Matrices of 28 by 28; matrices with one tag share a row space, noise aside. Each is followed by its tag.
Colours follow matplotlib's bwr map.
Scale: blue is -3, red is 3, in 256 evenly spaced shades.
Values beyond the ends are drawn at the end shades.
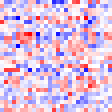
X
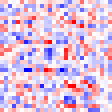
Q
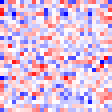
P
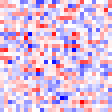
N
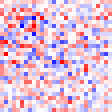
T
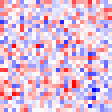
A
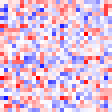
T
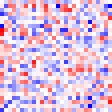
P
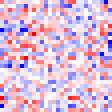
P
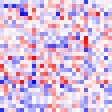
T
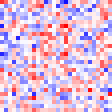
P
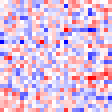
A
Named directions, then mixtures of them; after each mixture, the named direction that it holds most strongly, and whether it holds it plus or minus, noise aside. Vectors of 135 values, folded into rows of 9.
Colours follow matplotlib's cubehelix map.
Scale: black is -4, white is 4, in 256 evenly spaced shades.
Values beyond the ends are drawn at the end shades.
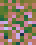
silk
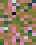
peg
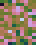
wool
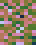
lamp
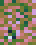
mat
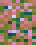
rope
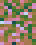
lamp, plus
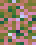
rope, minus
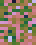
mat, plus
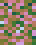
lamp, plus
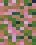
lamp, plus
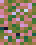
peg, minus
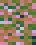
lamp, plus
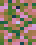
silk, minus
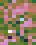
wool, plus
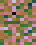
peg, plus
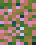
lamp, plus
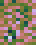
mat, plus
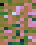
wool, plus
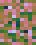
rope, plus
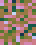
silk, plus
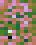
mat, minus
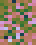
silk, plus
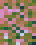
silk, minus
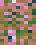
mat, minus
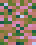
lamp, minus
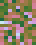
silk, plus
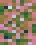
rope, plus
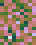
mat, plus
